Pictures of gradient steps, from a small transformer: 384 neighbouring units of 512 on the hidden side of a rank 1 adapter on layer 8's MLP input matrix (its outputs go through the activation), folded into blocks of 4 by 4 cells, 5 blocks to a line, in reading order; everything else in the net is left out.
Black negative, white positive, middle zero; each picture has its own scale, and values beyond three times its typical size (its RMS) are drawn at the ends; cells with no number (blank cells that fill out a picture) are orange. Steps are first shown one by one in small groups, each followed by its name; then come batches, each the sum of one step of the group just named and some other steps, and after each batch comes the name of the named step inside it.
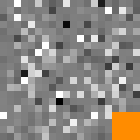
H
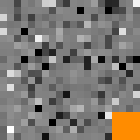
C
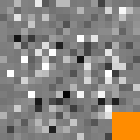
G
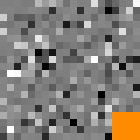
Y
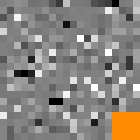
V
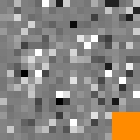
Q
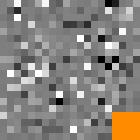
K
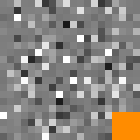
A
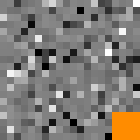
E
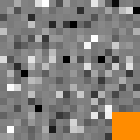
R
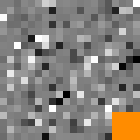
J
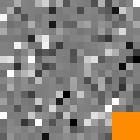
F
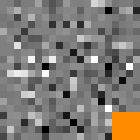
Y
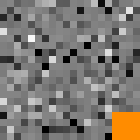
E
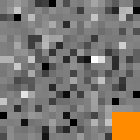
Y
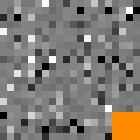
Y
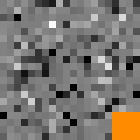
C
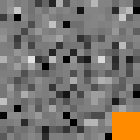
E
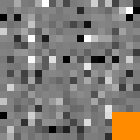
R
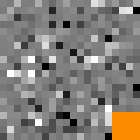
Y
